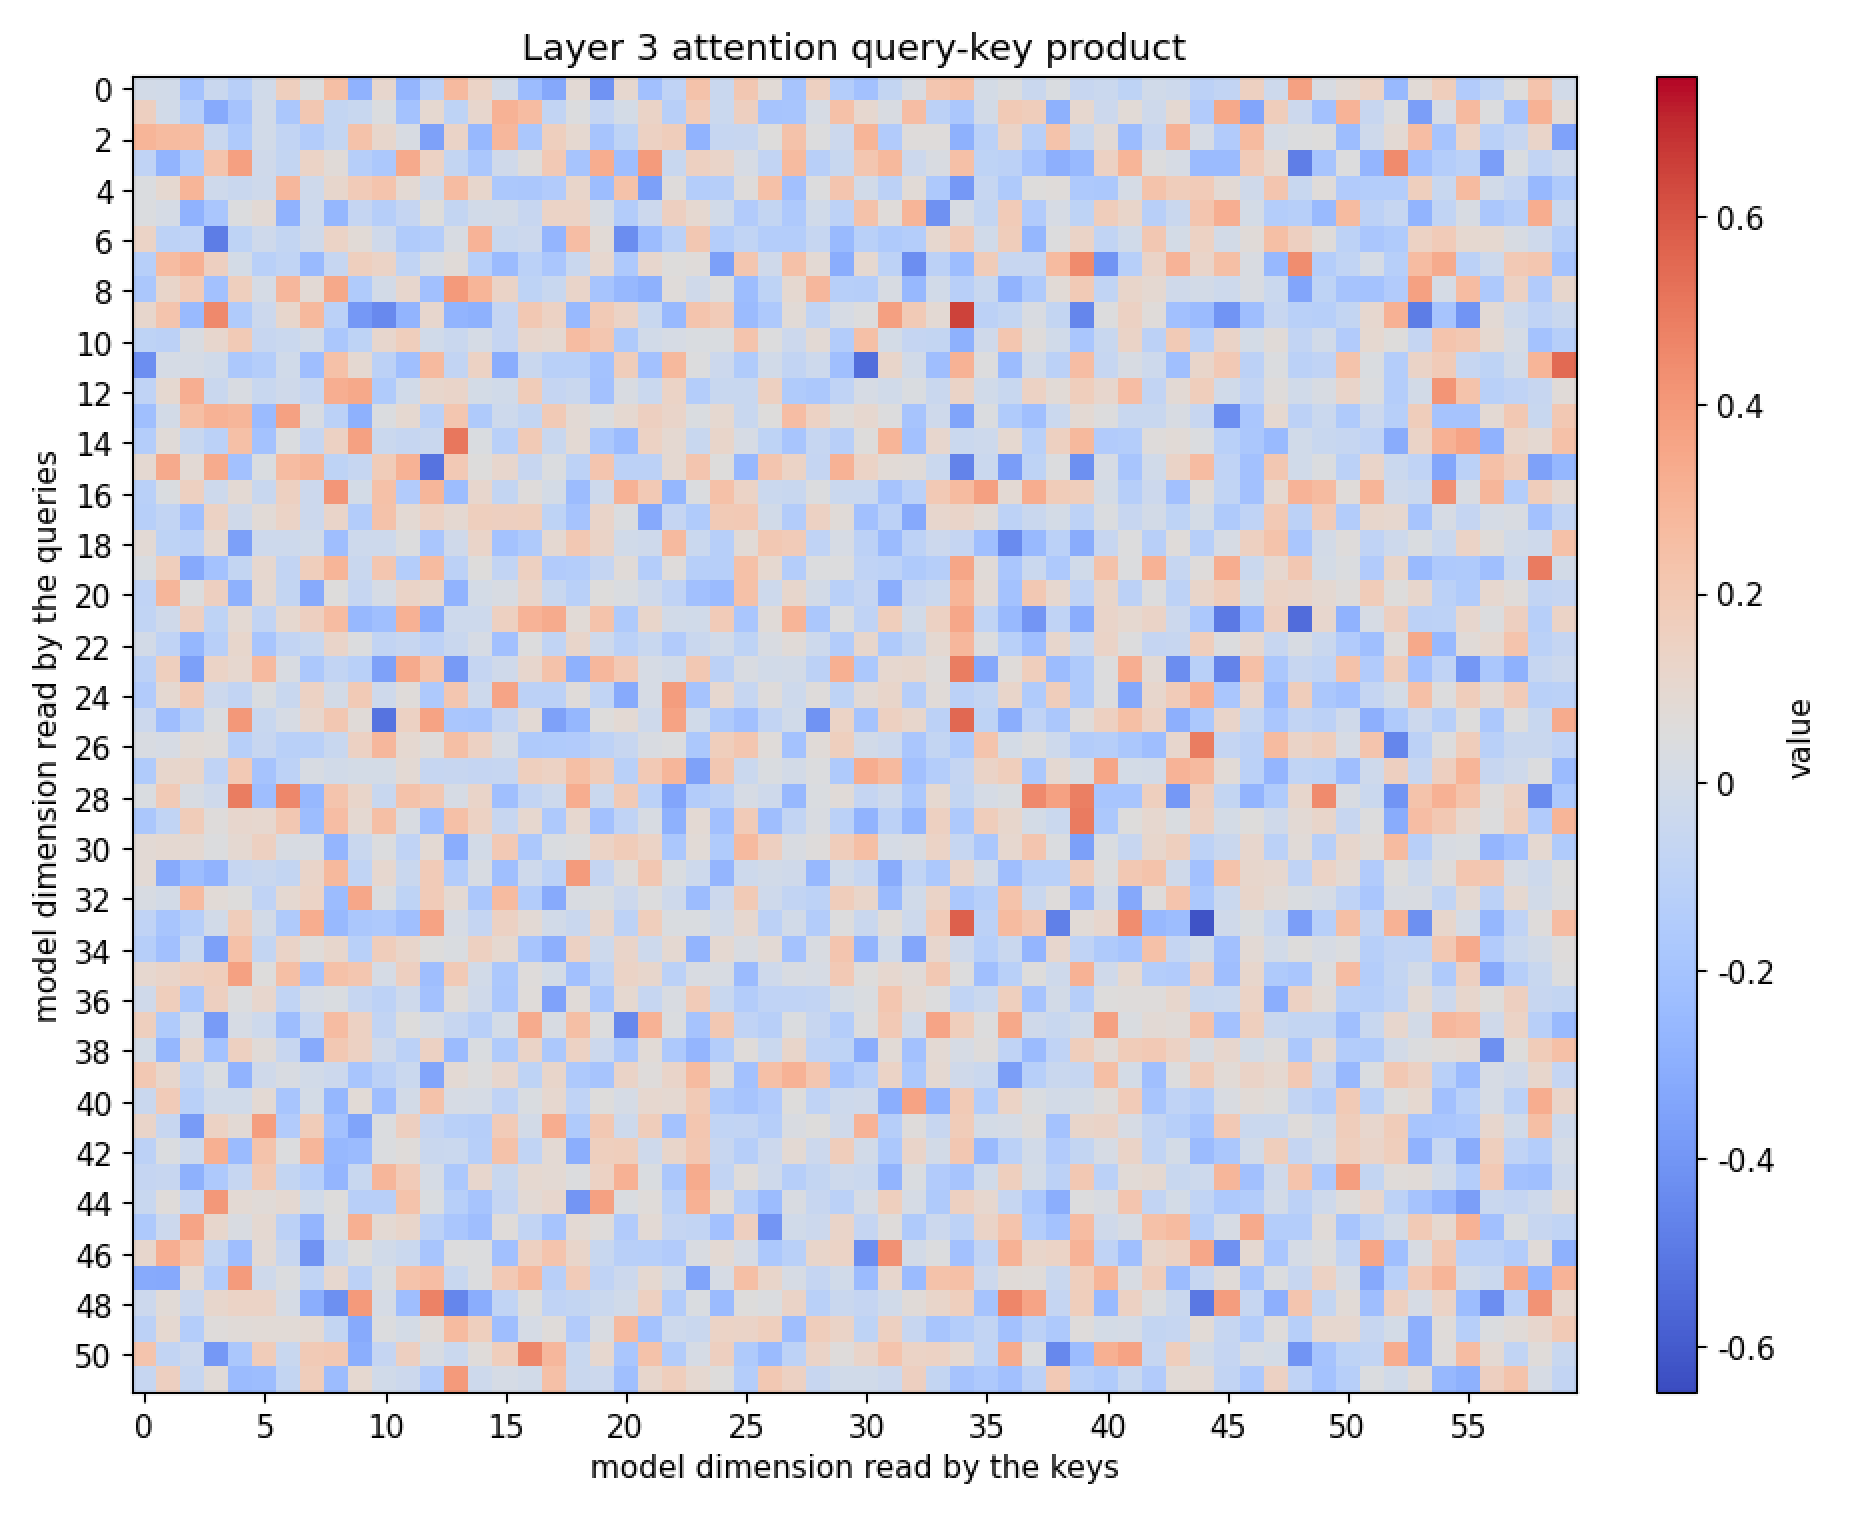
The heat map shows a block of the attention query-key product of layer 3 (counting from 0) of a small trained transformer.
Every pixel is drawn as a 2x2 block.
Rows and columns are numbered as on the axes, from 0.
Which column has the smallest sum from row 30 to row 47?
38
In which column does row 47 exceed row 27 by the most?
59
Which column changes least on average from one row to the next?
5
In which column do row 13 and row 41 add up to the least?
9
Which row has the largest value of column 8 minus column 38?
50
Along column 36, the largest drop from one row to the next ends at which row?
49
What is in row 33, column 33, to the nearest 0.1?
0.2
